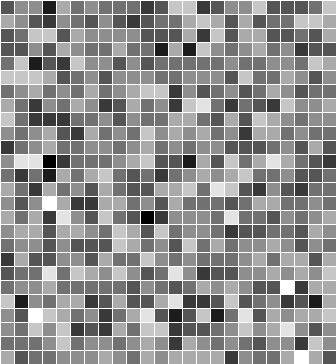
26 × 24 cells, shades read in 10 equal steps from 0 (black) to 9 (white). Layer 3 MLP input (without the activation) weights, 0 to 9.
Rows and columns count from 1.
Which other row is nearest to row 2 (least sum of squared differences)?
26
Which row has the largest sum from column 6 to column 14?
20
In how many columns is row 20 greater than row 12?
13
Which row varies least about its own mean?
11
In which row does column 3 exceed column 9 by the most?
23
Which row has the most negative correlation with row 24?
5
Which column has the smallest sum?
22
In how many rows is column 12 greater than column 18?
9
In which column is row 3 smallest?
15
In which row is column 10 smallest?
2
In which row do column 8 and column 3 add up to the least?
8
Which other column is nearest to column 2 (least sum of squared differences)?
10
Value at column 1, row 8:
6
